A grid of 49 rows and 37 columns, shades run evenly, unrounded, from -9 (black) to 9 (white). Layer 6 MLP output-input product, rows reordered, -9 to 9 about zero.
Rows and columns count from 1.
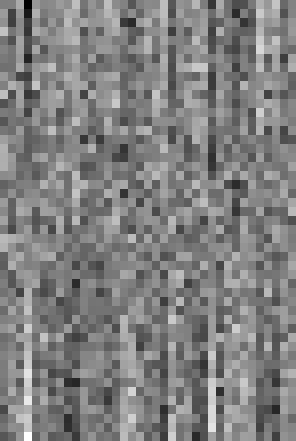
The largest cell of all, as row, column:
49, 4
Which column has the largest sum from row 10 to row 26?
10
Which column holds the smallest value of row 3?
17
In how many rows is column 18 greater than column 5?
23
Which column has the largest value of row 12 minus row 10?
15
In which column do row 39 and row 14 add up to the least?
18
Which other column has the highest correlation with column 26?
21
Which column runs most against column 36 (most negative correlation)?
7
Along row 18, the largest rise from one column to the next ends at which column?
28
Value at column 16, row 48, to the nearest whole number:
4
